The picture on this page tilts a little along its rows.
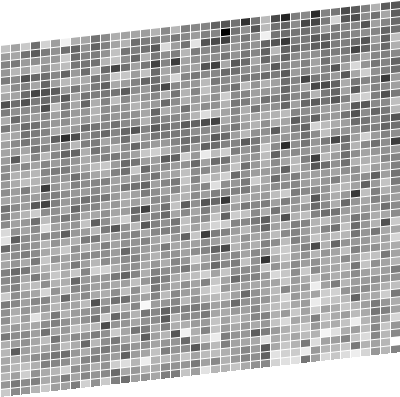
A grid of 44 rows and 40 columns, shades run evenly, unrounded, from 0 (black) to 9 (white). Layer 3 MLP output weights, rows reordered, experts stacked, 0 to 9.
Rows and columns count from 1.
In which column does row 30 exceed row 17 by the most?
29
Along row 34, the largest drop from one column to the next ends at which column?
10
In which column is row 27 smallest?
21
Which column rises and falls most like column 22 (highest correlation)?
37
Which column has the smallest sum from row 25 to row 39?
2
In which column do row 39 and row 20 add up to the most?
19
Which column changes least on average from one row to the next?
30
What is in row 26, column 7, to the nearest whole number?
6
